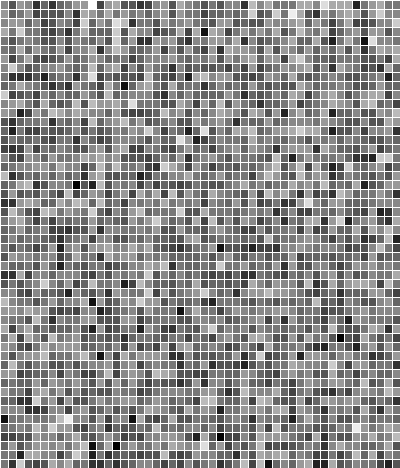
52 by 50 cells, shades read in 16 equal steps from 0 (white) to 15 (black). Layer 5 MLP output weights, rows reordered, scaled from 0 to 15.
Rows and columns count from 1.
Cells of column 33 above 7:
29
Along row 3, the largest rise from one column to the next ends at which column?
17
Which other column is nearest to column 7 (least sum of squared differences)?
9
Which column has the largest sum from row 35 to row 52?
41
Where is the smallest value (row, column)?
1, 12
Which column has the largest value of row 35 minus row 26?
23
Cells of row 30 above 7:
33
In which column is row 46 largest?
28
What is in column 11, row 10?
8
